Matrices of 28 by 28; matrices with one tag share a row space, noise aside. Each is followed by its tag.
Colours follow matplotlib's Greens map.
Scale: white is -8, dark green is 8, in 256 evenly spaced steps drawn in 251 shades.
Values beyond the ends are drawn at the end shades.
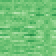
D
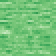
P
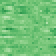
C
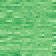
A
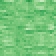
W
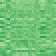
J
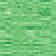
P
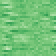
C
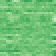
A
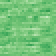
P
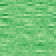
W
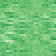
C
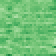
A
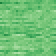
D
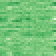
A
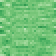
J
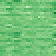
A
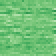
A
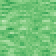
C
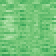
C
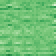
A
